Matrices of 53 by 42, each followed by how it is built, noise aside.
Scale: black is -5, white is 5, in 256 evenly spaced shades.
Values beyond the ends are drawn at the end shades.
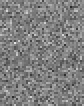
repeating columns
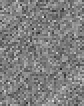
Hankel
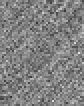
Hankel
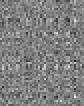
low rank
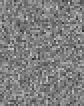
noise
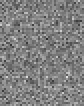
repeating columns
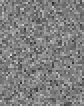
noise
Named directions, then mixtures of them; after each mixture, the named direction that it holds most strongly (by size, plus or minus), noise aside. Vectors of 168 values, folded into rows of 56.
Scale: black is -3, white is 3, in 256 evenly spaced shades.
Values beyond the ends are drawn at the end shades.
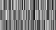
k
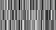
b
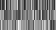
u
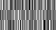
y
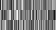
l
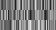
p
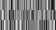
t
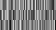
t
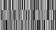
k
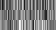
p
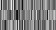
l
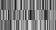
p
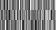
b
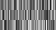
p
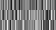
b
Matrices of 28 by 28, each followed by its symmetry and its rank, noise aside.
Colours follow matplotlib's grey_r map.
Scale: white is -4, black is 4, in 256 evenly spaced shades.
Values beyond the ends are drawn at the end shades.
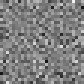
antisymmetric, rank six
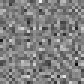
antisymmetric, rank six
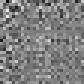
no symmetry, rank four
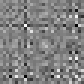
symmetric, rank four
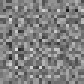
no symmetry, rank four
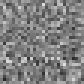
no symmetry, rank six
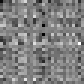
no symmetry, rank three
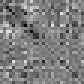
symmetric, rank three
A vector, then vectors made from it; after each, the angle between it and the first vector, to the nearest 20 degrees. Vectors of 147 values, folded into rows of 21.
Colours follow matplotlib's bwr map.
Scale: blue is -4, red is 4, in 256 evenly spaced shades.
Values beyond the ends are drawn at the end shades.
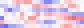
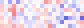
120 degrees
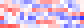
160 degrees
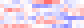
140 degrees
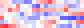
160 degrees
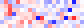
80 degrees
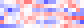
20 degrees
